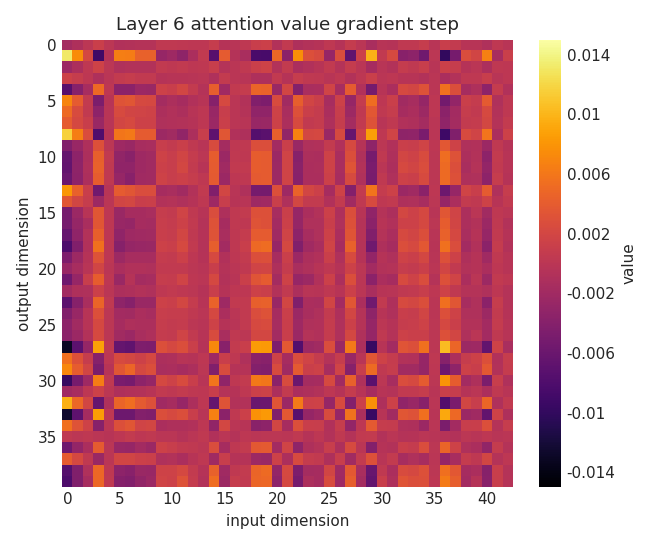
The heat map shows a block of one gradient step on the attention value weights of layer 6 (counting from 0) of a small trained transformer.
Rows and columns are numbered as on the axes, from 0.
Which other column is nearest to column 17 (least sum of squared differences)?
41
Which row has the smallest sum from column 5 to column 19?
1
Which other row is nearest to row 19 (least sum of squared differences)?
15
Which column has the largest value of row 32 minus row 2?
0
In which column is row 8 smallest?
36
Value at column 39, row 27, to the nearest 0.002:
-0.002
